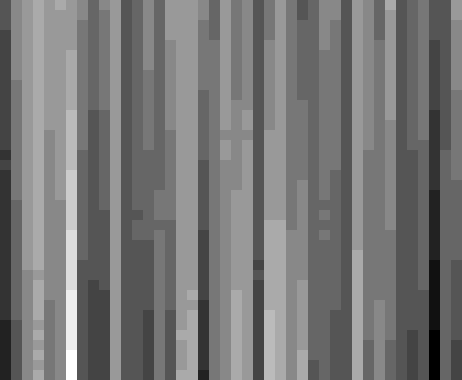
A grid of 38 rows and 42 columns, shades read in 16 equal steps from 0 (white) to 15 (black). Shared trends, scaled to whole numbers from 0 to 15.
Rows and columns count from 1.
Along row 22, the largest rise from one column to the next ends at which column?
8
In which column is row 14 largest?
40
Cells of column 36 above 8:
4
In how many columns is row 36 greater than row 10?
22
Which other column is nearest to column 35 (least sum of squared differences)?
20
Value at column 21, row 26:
7
